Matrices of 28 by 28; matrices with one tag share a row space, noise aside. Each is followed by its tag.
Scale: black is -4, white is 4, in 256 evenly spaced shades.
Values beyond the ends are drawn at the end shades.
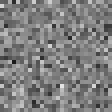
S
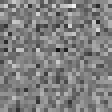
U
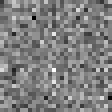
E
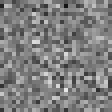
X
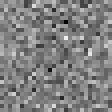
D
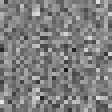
X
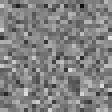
E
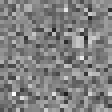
D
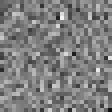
S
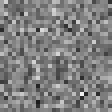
U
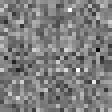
U
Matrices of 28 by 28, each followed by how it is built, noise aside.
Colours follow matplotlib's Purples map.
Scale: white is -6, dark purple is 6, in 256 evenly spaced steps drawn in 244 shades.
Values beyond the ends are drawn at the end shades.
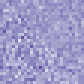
lower triangular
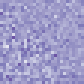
lower triangular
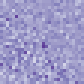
lower triangular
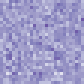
low rank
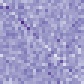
diagonal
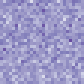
repeating columns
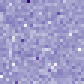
sparse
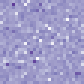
sparse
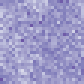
smooth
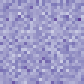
repeating columns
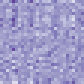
low rank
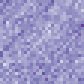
Hankel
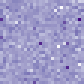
sparse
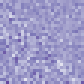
lower triangular
